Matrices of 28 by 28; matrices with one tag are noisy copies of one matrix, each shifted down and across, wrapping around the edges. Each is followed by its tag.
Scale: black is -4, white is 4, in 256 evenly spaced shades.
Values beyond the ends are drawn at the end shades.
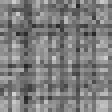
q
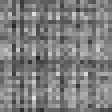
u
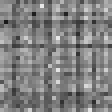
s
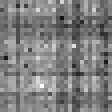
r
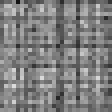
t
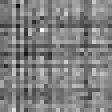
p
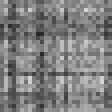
r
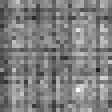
q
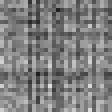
u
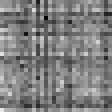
p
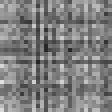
p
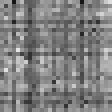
q
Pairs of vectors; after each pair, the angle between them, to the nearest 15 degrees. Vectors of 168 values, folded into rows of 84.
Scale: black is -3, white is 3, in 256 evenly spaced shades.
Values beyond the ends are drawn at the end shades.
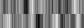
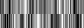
135 degrees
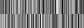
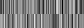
30 degrees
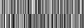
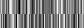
105 degrees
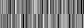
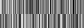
90 degrees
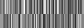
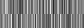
60 degrees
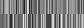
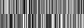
15 degrees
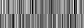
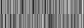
75 degrees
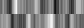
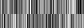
120 degrees
